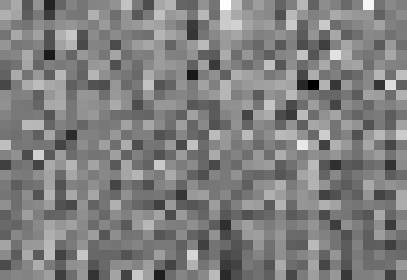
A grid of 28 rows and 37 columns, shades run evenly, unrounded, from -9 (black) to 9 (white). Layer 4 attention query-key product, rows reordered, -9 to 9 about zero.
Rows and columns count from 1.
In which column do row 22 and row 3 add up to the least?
18
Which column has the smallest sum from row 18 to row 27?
21
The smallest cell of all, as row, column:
9, 29
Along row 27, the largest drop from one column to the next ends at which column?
30
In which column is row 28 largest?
13
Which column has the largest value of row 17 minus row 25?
15
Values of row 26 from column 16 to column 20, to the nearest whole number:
0 -2 6 -2 -1
